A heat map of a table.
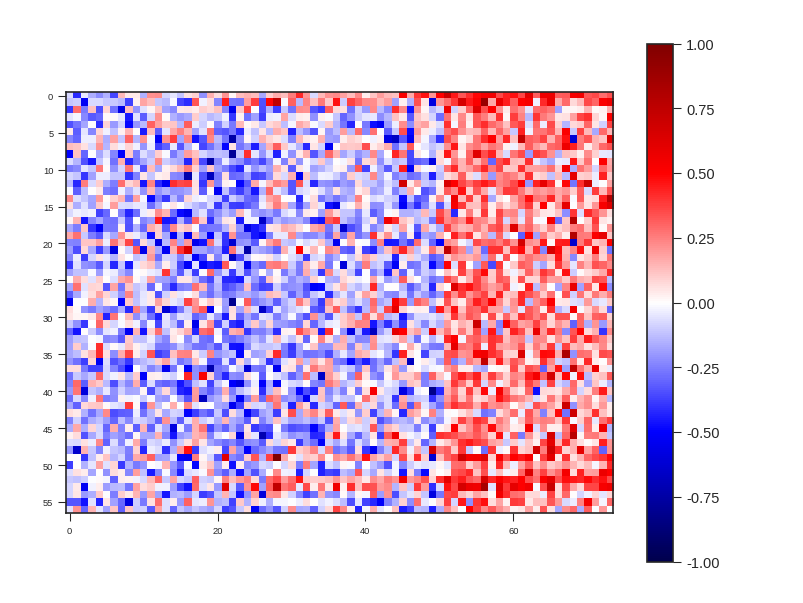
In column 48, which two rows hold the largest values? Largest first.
0, 52
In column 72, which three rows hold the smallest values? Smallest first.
32, 48, 31
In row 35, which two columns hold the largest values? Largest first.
67, 61
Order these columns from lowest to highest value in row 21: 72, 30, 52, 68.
30, 72, 68, 52
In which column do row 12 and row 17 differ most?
68
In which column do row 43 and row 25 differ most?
45
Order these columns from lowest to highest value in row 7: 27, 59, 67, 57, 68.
59, 27, 57, 68, 67
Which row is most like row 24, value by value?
50
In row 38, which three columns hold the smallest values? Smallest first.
34, 10, 21
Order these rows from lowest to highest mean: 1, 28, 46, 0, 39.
39, 46, 28, 1, 0
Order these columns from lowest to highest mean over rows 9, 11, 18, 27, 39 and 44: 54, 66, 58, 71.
66, 71, 54, 58
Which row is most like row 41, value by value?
54
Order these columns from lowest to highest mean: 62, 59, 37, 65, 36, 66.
37, 36, 66, 59, 62, 65
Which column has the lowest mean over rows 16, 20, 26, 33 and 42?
22
